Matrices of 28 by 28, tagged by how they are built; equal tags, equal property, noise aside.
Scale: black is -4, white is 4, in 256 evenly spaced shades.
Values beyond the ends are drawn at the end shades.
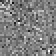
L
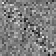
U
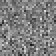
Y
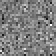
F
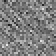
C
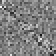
U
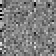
F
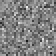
Y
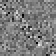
U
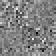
L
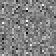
F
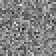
Y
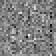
F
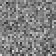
Y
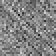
C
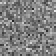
Y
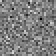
Y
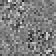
L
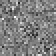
L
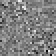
L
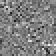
L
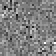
L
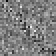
U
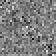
U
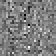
F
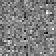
F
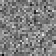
Y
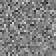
Y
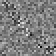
U
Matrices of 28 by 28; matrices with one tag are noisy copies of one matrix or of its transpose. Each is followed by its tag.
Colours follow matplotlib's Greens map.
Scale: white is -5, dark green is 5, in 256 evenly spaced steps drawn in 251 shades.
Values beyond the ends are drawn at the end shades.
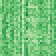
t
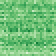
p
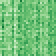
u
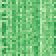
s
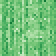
t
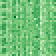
s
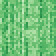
t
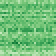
p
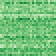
u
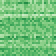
u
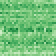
p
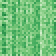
s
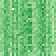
p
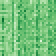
u
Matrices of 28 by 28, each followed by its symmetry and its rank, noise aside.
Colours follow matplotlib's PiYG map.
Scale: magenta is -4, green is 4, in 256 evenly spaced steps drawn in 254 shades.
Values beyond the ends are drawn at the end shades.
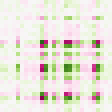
symmetric, rank one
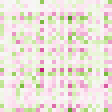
no symmetry, rank two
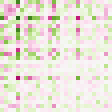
symmetric, rank two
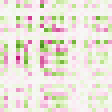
no symmetry, rank two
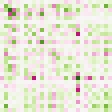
symmetric, rank three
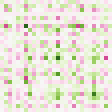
symmetric, rank two
